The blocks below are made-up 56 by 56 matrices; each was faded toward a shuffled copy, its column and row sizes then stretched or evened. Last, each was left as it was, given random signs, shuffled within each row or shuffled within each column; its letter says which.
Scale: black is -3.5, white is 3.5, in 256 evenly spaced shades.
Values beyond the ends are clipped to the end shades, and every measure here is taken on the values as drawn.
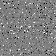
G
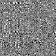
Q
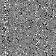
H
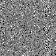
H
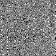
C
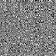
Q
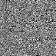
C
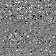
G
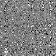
Q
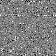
G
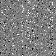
H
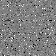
G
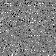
G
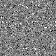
G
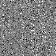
H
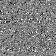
G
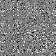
Q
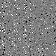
H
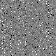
H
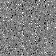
H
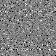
G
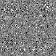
C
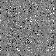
C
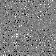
C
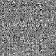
Q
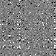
Q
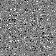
C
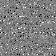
G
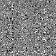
C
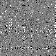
C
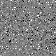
G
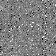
H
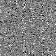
H
